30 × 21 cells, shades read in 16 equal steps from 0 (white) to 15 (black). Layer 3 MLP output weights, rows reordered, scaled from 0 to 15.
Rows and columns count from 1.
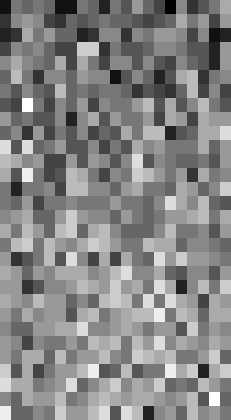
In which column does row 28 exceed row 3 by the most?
16
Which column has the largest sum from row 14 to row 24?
2
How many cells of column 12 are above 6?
18
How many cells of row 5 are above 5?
18
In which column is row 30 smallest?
1
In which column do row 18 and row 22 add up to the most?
19
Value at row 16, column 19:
4
